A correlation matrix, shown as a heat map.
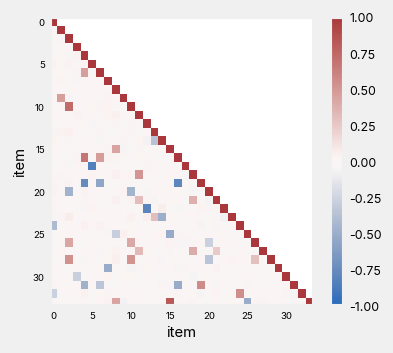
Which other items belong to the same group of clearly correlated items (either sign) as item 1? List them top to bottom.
9
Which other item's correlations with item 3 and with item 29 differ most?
7
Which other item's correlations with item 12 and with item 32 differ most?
22
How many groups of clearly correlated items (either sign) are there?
11
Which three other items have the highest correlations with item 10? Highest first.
2, 28, 26
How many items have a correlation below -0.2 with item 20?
4
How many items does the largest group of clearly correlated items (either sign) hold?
5
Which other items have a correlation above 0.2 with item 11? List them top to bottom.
18, 21, 27
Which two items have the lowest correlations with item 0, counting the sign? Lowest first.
24, 32
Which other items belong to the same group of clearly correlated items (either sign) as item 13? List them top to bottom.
14, 23
